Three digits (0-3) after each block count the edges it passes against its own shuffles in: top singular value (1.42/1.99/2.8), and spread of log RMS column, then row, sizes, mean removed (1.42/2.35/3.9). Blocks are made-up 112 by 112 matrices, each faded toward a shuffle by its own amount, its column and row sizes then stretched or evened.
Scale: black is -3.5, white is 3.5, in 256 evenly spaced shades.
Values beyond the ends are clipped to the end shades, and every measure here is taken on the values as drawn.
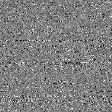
1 0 2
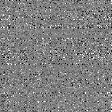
2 1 2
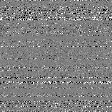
1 0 3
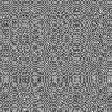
3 0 0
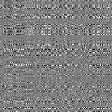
3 1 3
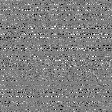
0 0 3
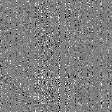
1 3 1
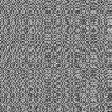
3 1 1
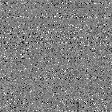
1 0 2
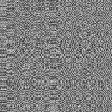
3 0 1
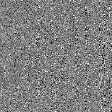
1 2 0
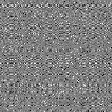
3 0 2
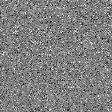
0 1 1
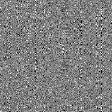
2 2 1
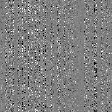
0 3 1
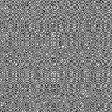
3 1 1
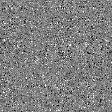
1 1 1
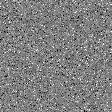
0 0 0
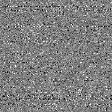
1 0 2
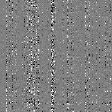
1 3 1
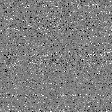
0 0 2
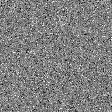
0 0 0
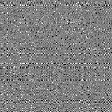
3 1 2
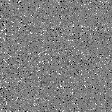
0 1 1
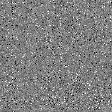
0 1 1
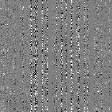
1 3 1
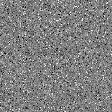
1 1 0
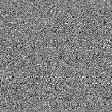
2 0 2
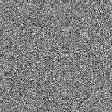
2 0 1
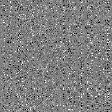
2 2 1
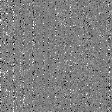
0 2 0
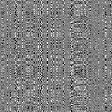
3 3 0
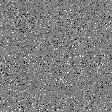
1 0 1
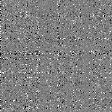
0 2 2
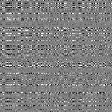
3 1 3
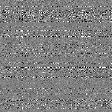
2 1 3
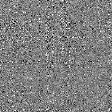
0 2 2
